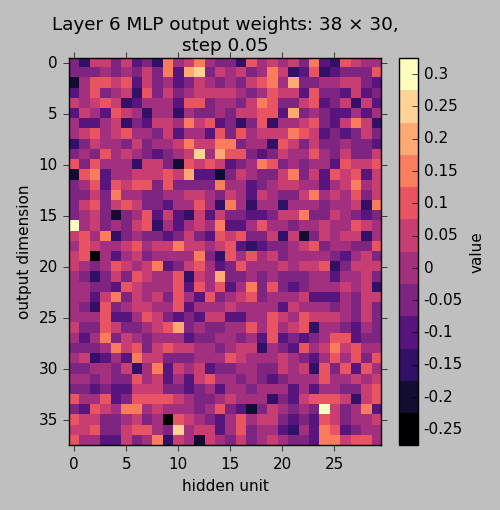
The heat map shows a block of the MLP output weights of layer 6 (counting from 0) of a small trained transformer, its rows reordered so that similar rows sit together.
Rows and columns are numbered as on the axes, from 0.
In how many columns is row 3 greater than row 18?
10
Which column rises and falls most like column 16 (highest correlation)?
1
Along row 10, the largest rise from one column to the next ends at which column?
11
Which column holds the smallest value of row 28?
18
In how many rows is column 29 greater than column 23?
13
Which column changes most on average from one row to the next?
14
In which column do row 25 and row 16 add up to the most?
0
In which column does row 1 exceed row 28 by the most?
12
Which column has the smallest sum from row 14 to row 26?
2
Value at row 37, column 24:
0.15
